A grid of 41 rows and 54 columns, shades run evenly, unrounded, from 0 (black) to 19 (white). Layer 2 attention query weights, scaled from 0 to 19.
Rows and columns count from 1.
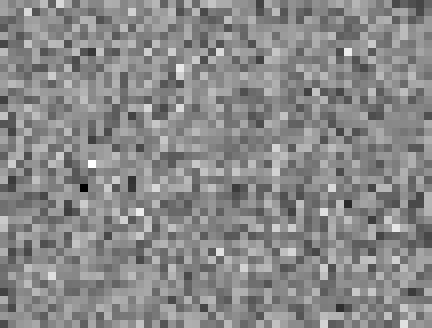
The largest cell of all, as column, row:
12, 21
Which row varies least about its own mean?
36
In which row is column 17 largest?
2
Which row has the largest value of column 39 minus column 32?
38
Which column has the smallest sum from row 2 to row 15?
43
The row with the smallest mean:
25
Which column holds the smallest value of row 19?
18
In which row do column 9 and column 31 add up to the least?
27
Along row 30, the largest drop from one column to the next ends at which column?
48
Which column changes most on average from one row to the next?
47
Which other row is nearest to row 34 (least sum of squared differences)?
35
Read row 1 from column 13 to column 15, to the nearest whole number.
10 13 13
